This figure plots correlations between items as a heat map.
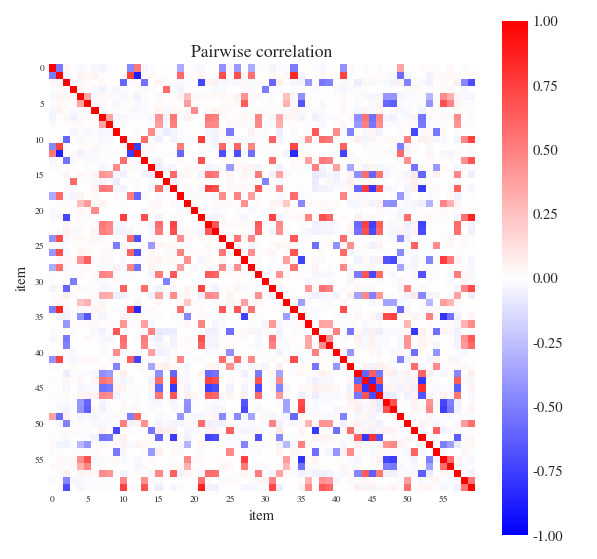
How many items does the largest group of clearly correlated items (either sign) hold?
14
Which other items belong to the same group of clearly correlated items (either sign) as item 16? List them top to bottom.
3, 30
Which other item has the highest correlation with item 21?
59
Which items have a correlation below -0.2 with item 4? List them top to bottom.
35, 47, 48, 53
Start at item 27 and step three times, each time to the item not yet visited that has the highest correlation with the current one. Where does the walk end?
56
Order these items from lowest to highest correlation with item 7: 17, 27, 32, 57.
27, 32, 57, 17
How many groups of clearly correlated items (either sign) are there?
7
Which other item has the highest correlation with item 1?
34
